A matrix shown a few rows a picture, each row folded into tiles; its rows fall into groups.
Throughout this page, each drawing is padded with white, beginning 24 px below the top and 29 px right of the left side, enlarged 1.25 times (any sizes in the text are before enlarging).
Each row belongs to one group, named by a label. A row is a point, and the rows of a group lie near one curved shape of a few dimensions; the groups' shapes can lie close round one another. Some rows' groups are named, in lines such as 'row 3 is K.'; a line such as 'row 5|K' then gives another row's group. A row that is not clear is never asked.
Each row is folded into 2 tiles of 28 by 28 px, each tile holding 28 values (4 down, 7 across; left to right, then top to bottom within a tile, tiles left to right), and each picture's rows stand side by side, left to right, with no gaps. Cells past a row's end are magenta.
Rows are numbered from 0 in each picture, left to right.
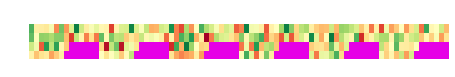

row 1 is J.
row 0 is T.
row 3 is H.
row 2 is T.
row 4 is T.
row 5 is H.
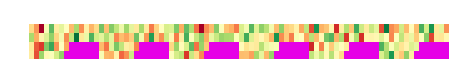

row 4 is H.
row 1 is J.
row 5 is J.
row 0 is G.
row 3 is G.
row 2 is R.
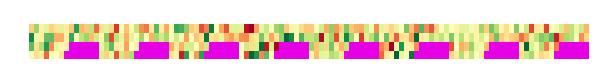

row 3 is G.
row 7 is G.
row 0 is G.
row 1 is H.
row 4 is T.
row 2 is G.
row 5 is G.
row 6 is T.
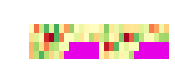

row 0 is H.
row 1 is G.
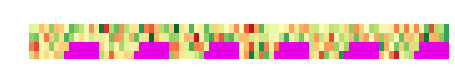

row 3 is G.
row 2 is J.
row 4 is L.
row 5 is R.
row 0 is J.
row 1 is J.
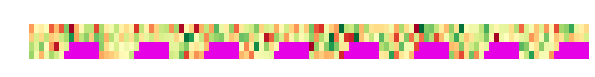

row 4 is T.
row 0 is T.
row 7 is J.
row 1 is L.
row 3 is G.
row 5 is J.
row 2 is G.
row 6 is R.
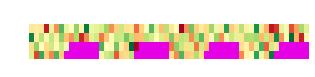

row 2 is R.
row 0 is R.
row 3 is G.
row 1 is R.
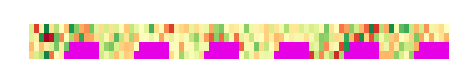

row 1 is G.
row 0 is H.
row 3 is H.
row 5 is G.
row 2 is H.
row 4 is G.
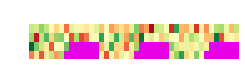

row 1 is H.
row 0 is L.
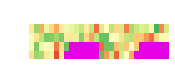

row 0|G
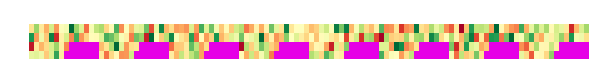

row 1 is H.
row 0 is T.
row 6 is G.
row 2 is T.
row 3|T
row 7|J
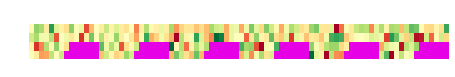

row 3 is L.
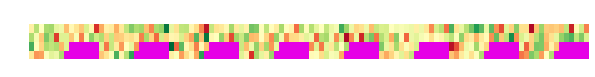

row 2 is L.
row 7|G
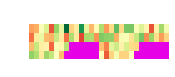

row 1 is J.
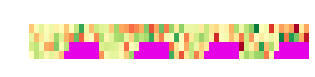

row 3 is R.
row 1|G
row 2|R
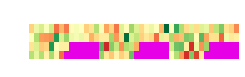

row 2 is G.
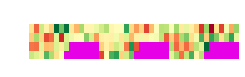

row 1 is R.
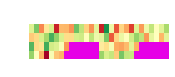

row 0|R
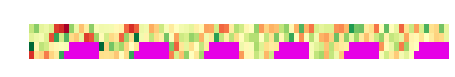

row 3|G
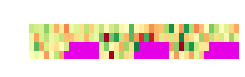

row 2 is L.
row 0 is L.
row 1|L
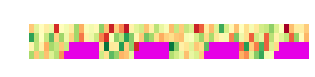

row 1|G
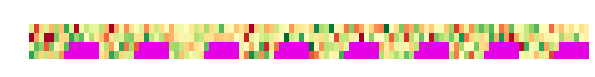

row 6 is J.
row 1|G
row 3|G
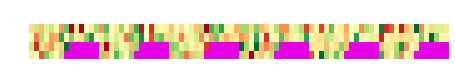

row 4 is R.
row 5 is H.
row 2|J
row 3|T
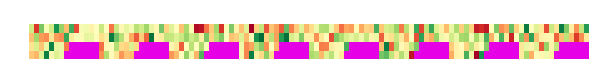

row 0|G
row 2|G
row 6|G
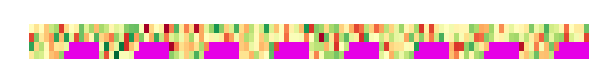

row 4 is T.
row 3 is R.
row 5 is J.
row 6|G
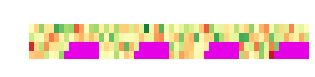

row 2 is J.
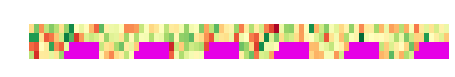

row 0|J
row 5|R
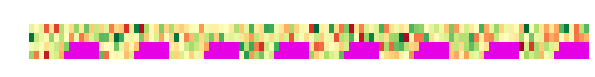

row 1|H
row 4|J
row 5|T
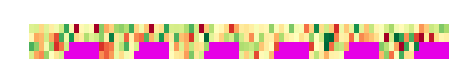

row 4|H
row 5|L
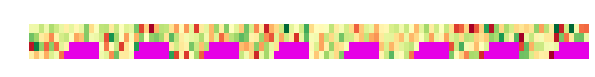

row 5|H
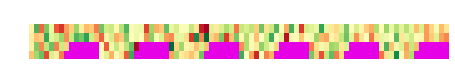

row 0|R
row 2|L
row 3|R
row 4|R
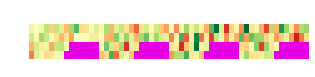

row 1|R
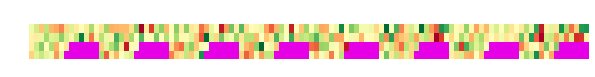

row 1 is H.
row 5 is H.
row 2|G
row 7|H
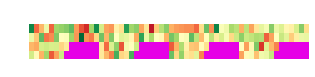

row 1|J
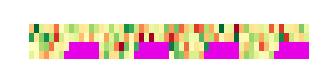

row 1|L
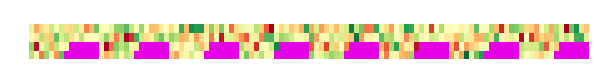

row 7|H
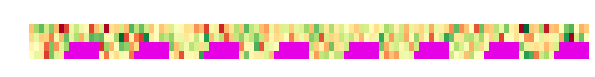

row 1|T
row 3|H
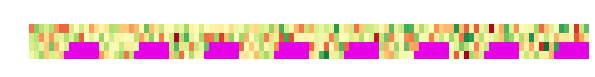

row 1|G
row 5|G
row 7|H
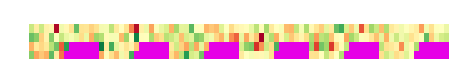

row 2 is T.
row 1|L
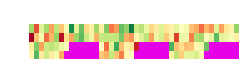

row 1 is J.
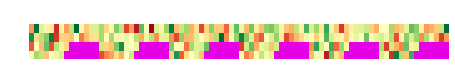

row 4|R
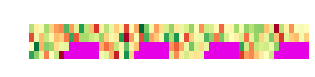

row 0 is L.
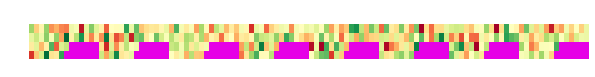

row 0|G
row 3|G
